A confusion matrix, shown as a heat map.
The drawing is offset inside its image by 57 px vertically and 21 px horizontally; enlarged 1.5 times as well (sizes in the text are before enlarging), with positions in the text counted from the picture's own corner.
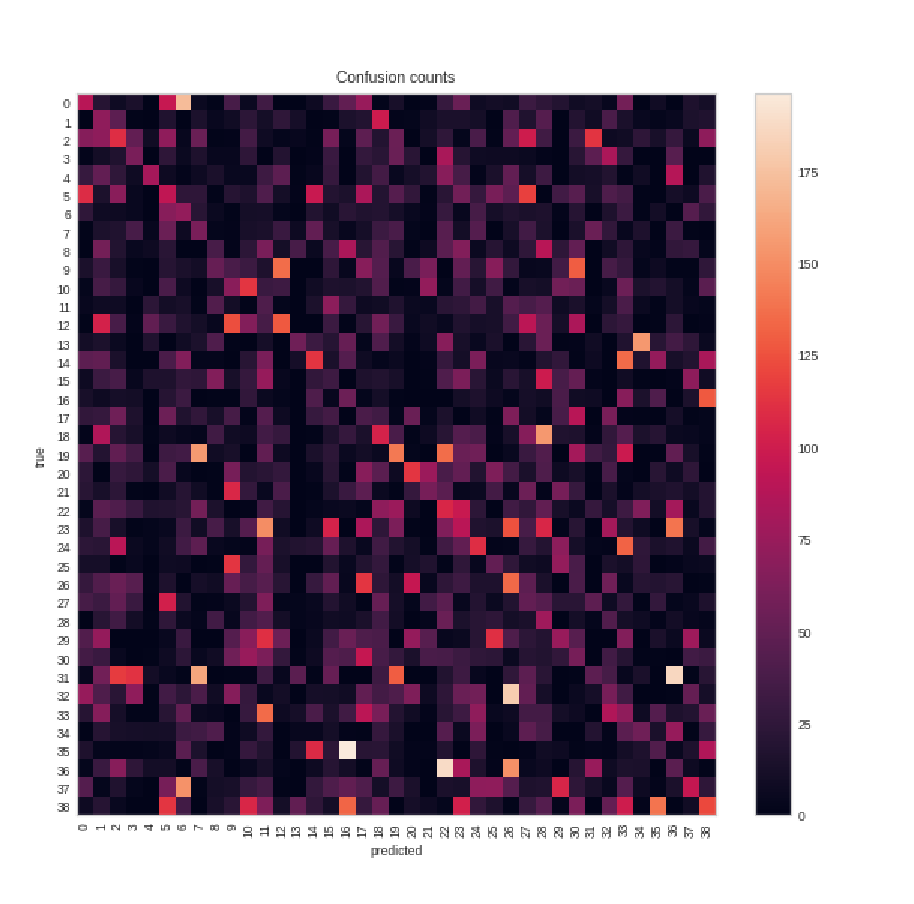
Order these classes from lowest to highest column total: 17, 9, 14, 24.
14, 9, 24, 17
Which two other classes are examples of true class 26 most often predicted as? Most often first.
17, 20
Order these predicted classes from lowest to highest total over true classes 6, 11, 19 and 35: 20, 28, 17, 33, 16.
20, 17, 28, 33, 16
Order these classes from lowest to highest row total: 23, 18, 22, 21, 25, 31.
25, 21, 18, 22, 31, 23
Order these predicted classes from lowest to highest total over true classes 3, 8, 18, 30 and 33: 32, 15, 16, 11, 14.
14, 15, 16, 32, 11
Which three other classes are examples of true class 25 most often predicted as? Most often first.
9, 29, 11
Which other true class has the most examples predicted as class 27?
5
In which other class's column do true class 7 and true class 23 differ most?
11
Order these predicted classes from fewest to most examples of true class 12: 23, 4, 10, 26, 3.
3, 23, 26, 4, 10
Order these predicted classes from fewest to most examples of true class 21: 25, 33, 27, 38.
33, 38, 25, 27
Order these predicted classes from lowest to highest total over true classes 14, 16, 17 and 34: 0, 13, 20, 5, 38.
13, 20, 0, 5, 38
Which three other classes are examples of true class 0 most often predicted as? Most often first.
6, 5, 17
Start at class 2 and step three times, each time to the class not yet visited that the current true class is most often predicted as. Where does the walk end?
22
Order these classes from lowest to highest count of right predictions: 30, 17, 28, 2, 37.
17, 30, 28, 37, 2
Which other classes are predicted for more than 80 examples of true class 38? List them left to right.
5, 10, 16, 23, 33, 35
